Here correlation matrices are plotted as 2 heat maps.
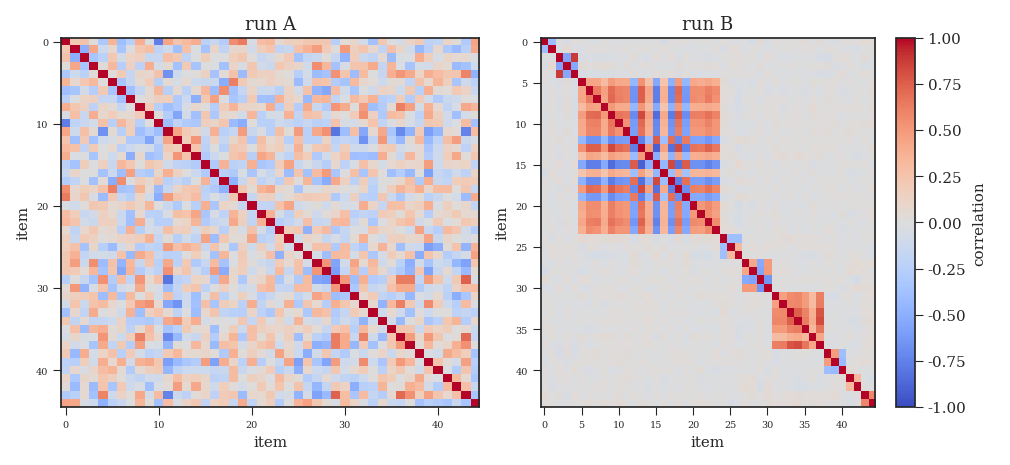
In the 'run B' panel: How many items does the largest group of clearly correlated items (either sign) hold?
19
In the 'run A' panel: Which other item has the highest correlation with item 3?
27
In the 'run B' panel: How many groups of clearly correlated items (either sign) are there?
9
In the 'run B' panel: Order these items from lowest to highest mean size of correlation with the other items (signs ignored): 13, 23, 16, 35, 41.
41, 35, 16, 23, 13
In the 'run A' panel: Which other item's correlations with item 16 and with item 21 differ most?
7
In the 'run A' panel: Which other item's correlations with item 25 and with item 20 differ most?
39
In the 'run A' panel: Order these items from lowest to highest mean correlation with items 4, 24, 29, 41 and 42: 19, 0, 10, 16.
16, 19, 0, 10
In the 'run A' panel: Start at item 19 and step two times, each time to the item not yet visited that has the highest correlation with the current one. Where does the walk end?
18
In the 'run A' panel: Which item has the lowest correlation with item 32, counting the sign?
12
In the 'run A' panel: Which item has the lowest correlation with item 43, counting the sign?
11
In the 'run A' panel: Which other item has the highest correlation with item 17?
6
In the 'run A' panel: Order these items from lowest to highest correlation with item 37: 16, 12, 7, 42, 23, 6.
16, 7, 23, 12, 6, 42
